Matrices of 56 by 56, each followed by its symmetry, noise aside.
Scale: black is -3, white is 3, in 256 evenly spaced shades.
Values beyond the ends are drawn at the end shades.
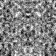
mirrored left to right.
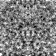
mirrored left to right.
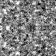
mirrored top to bottom.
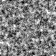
same after a half turn.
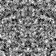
mirrored left to right.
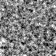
no symmetry.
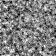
no symmetry.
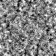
same after a half turn.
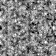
mirrored top to bottom.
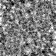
same after a half turn.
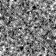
same after a half turn.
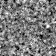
no symmetry.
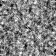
same after a half turn.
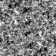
same after a half turn.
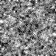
same after a half turn.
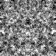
mirrored left to right.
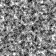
same after a half turn.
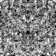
mirrored left to right.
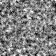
no symmetry.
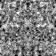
mirrored left to right.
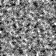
same after a half turn.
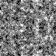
mirrored top to bottom.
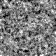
no symmetry.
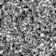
no symmetry.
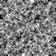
same after a half turn.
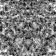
mirrored left to right.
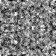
mirrored top to bottom.
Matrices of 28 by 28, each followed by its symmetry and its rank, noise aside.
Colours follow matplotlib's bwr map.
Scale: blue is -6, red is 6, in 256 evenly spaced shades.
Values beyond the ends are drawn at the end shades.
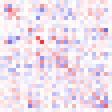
symmetric, rank four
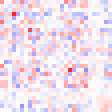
symmetric, rank six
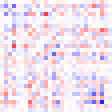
symmetric, rank four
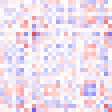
symmetric, rank three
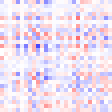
no symmetry, rank three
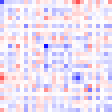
symmetric, rank three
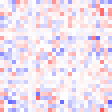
antisymmetric, rank six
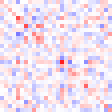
symmetric, rank four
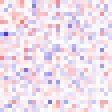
symmetric, rank six
